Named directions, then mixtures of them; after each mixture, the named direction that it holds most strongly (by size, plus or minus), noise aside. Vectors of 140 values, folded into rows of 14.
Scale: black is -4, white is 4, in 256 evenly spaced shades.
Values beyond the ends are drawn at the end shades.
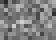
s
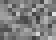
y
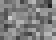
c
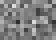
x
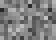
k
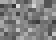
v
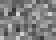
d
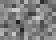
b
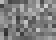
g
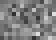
y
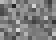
v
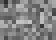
s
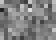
k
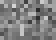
b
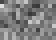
g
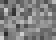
d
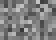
s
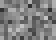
k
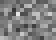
d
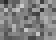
s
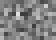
d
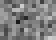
y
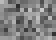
g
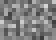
x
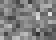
c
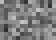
c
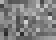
g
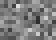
v
